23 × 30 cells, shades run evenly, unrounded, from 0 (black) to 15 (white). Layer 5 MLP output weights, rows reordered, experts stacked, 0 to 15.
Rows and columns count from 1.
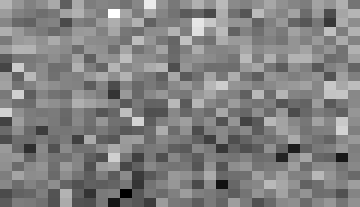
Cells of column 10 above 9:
7
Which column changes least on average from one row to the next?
4
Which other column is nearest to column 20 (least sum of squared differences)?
9
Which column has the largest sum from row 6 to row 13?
11
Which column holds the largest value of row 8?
2
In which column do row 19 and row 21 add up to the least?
19
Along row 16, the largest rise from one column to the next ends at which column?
8
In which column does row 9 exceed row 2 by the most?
18
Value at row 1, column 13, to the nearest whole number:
14
